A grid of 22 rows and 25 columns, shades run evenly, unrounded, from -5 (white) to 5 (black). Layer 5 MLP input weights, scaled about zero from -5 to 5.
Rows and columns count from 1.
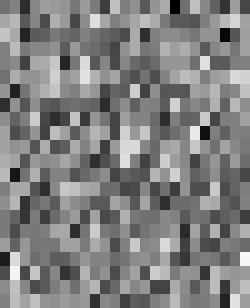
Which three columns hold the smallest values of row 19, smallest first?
25, 2, 17
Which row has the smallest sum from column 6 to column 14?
6
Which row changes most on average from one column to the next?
20
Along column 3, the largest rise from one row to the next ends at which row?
15
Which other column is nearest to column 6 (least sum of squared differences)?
9
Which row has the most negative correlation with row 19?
13
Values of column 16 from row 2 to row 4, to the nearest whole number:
-2 0 0
